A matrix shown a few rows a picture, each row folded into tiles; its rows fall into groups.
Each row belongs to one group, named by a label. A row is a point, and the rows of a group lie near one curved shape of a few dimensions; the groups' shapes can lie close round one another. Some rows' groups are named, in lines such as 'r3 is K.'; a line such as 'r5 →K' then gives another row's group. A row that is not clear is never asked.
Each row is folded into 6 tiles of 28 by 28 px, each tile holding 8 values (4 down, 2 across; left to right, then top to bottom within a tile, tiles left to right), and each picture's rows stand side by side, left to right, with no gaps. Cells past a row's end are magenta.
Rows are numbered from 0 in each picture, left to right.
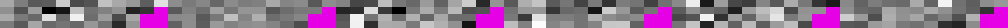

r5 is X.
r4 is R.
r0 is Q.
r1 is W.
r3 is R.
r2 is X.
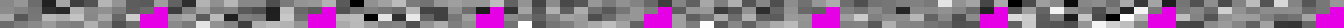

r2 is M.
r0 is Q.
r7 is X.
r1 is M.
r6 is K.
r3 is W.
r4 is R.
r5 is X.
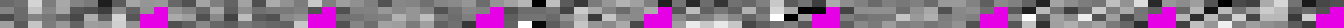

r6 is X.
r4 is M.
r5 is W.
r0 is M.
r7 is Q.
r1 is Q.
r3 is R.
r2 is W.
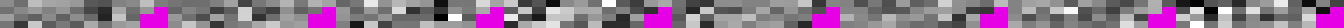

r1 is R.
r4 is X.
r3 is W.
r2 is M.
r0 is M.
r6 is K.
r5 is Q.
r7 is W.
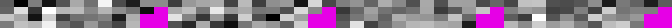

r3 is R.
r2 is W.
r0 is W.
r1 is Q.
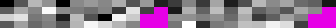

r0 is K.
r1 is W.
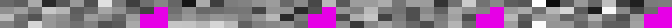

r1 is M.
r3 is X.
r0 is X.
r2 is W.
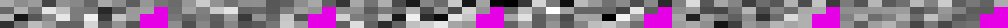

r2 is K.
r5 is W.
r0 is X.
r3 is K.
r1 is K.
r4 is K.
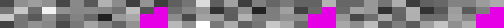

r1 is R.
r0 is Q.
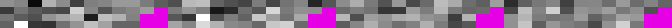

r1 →R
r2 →Q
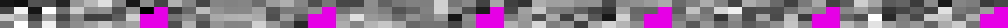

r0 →W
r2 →X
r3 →M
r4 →K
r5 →R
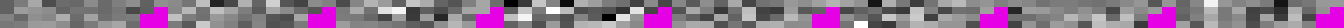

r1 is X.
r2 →K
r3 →K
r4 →R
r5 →R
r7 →M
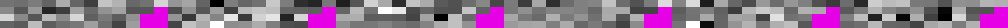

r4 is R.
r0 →Q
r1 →Q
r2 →K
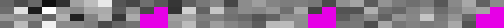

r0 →Q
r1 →W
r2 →W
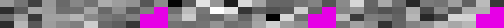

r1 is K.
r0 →X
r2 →K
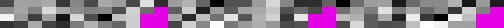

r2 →K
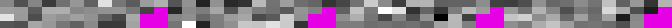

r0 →X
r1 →W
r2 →K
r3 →X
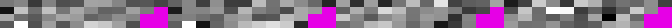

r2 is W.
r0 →W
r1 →W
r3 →K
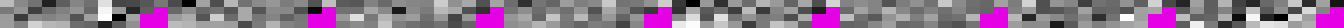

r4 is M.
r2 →X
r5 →X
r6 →K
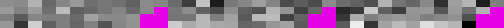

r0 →M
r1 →M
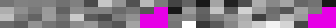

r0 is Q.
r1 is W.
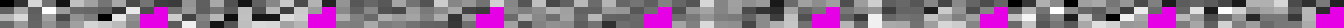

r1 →K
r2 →Q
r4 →M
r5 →R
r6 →K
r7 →Q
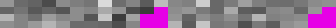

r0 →Q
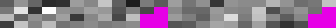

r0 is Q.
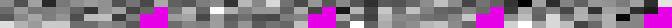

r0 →M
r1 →Q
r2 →W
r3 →M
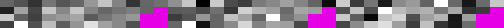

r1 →R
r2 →W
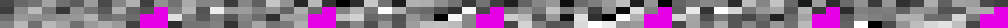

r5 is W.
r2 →K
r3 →K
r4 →Q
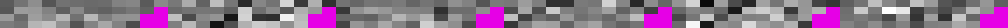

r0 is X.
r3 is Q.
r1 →K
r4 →R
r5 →K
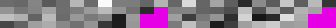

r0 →X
